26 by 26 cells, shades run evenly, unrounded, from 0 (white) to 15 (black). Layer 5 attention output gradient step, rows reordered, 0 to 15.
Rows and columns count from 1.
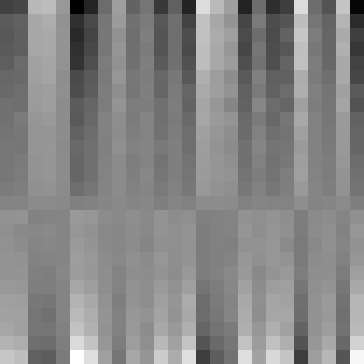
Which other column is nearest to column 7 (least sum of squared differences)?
18
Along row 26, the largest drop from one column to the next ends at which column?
26
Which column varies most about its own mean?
6
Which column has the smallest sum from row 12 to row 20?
4
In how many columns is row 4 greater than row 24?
17
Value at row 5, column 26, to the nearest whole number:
11
